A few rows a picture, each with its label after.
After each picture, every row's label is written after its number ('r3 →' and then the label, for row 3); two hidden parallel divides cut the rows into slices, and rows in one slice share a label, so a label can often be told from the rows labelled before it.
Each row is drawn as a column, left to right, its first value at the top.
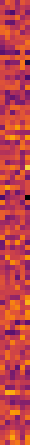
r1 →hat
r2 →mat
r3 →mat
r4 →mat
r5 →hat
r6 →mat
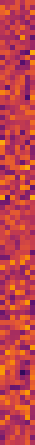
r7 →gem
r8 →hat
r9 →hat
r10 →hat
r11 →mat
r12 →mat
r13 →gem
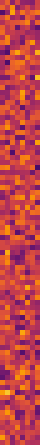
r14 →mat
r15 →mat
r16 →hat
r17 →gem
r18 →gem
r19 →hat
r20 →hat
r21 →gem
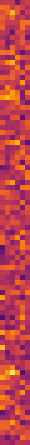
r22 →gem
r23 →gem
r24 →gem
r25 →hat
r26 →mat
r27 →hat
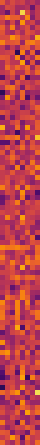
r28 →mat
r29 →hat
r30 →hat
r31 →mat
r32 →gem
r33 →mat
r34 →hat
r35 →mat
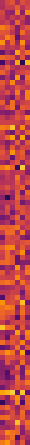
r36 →mat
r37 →mat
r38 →mat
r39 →gem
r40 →mat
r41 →gem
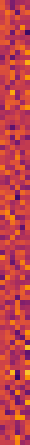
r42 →hat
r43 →hat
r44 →gem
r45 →mat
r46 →hat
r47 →gem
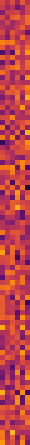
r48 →mat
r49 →hat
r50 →mat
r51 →gem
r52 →mat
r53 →gem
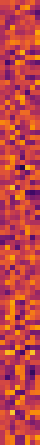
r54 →hat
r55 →mat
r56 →mat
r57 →gem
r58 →gem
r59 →mat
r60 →mat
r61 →mat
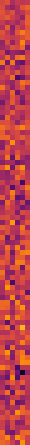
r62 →hat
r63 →mat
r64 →gem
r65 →mat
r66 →mat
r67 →hat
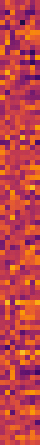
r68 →hat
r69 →mat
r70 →gem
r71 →hat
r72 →mat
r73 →mat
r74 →mat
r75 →mat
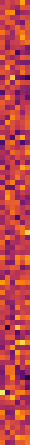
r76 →mat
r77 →gem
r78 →gem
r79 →mat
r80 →mat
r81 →mat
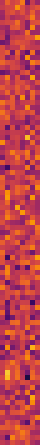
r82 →hat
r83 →gem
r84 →hat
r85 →hat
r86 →hat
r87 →mat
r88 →gem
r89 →hat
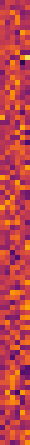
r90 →hat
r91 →hat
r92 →gem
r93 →gem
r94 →mat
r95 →mat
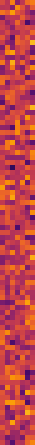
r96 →hat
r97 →gem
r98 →gem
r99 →hat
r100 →hat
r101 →mat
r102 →mat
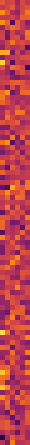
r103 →gem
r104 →gem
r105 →mat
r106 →hat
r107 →hat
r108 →hat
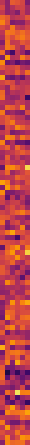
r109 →gem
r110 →mat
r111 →mat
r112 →mat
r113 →mat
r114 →mat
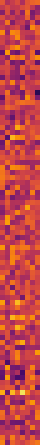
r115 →mat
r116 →gem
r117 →mat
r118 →mat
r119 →mat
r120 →hat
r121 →hat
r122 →mat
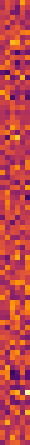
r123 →hat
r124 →gem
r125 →mat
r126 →mat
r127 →hat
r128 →mat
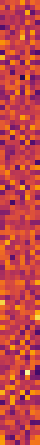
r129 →mat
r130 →hat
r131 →gem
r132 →hat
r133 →mat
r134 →gem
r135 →mat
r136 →mat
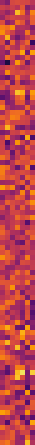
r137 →mat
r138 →mat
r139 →hat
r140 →gem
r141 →gem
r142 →mat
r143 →gem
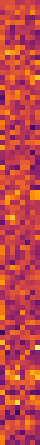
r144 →mat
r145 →gem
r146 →gem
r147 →gem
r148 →hat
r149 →hat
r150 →gem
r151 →gem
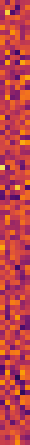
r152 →mat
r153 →gem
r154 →mat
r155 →mat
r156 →gem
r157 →gem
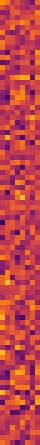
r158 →mat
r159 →mat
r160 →hat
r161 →gem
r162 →gem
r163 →hat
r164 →mat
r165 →gem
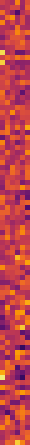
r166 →gem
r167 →hat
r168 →hat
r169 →mat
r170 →mat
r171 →mat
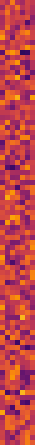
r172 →mat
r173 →gem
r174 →gem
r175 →gem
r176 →mat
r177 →mat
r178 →hat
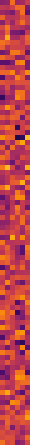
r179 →mat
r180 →mat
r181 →hat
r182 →gem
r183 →gem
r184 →mat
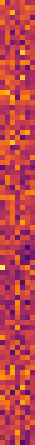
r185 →gem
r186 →hat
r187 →gem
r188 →mat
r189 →gem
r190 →gem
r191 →hat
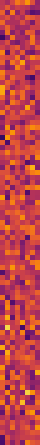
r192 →gem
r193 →mat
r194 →gem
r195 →hat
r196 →gem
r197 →mat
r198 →mat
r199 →hat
